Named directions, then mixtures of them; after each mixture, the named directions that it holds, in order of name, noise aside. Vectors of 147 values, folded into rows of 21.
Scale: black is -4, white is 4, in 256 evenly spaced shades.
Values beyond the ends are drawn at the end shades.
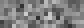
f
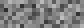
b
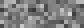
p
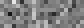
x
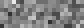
f, p, x.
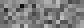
b, f.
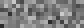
f, p, x.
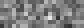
f, p.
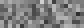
b, f.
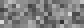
b, f, p.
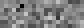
b, f.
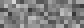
p, x.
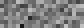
b, p.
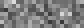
b, p, x.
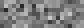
b, f, p.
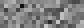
b, f, x.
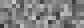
f, p, x.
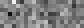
p, x.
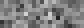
f.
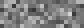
p.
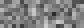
p, x.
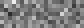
b, p, x.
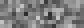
f.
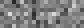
x.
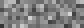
f, p.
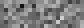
b, f.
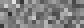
f, p, x.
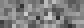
f.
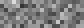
b, x.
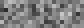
b, p.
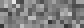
f, p, x.
